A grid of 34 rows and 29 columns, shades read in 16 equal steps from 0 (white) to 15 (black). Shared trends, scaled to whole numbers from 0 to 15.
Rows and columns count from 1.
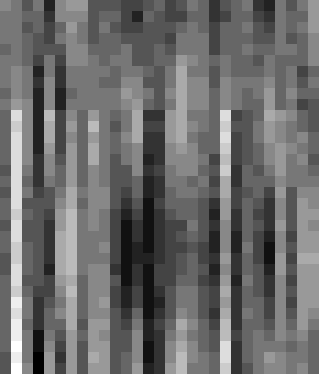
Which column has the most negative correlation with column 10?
8
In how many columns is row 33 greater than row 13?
13
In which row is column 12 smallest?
9
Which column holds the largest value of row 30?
14
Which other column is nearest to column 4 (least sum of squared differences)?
15
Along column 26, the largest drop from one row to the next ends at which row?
11
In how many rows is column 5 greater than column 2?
31
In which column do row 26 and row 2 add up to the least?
2
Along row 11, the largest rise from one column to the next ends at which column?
22
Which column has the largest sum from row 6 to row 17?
4
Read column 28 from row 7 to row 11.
11 10 9 11 9
